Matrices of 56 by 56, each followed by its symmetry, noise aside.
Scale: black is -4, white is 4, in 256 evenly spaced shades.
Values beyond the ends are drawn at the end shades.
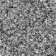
symmetric.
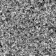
no symmetry.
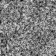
symmetric.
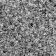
symmetric across the other diagonal.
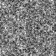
mirrored top to bottom.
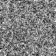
symmetric across the other diagonal.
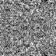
mirrored top to bottom.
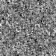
same after a half turn.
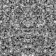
mirrored left to right.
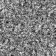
same after a half turn.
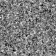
same after a half turn.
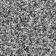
no symmetry.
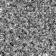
symmetric across the other diagonal.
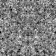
mirrored left to right.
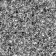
symmetric.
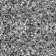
mirrored top to bottom.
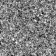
symmetric across the other diagonal.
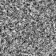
symmetric.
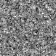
symmetric across the other diagonal.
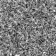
symmetric.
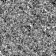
symmetric across the other diagonal.
